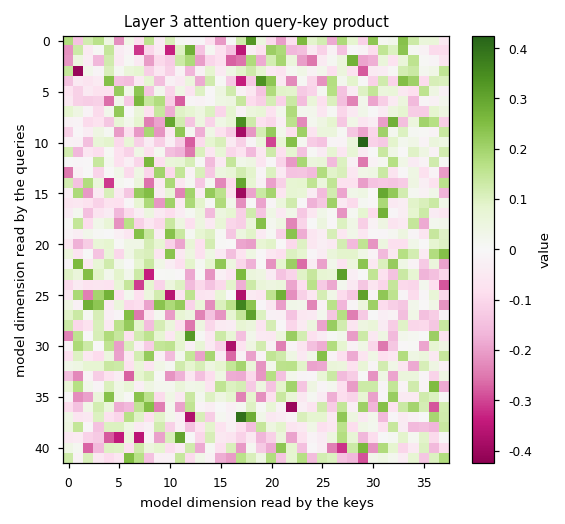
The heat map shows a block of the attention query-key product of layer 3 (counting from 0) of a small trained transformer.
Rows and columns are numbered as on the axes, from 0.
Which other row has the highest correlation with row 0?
12
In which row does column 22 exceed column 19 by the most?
32
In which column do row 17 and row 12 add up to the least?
14
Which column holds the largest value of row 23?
27
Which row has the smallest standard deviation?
7
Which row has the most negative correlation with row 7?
36
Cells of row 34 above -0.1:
33
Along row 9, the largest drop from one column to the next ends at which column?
9
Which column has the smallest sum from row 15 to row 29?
17
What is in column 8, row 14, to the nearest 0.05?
-0.25
